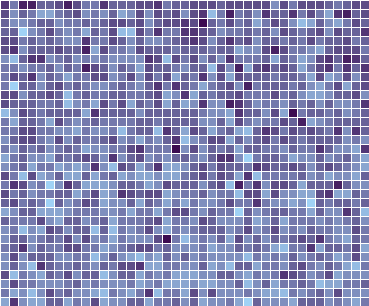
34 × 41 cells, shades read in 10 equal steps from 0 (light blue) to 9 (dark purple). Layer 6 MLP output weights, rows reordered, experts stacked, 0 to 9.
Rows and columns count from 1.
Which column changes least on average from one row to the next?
22
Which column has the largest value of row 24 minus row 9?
20
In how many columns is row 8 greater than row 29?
25
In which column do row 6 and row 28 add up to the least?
36
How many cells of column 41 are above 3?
23
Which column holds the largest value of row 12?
26
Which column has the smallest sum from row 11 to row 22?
6
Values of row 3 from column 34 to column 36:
1 2 5
